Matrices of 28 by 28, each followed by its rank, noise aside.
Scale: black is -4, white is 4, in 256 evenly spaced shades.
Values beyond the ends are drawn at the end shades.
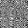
four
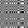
one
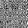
six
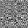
four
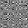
three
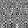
three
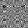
four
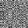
four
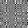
two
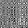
three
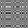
one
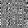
four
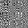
four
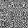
six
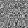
six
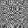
four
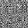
six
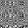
three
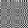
one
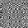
three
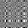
one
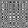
two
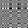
one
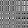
one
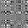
two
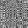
three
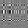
one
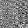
four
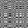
one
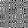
two
